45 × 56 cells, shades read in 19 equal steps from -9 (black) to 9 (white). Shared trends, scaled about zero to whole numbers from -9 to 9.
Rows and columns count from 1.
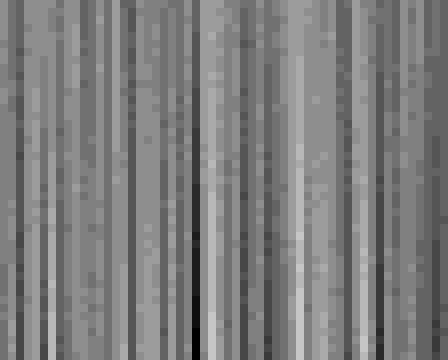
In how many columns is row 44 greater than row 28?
19
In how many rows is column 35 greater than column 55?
42
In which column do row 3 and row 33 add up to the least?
25
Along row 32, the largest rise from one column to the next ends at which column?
26
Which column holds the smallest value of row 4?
17
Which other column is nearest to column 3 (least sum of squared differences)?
31
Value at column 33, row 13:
0
